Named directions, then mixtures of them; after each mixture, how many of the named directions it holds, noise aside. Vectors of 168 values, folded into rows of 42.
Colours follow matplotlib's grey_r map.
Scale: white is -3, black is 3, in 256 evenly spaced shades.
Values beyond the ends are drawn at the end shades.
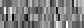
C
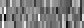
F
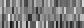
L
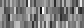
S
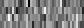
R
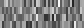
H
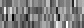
one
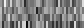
two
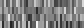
one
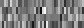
four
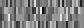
two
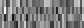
three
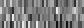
two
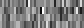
one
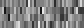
one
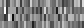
four
